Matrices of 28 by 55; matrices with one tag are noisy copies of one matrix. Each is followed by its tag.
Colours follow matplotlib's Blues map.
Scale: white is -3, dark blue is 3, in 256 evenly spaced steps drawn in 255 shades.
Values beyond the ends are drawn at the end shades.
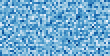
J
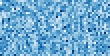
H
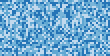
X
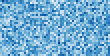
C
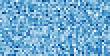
C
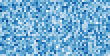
H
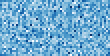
X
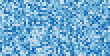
C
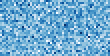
J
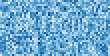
H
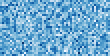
H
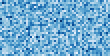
C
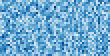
H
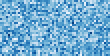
C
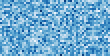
C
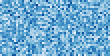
C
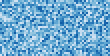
C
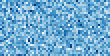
J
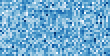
X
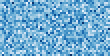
J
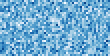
H
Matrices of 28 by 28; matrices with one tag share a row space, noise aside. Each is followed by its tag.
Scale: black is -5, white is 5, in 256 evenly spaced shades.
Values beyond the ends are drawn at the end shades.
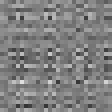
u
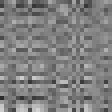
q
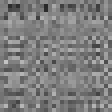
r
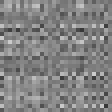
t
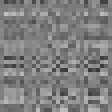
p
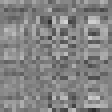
p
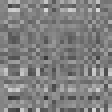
r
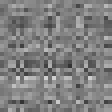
u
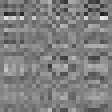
p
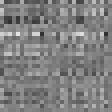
t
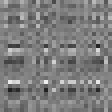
r
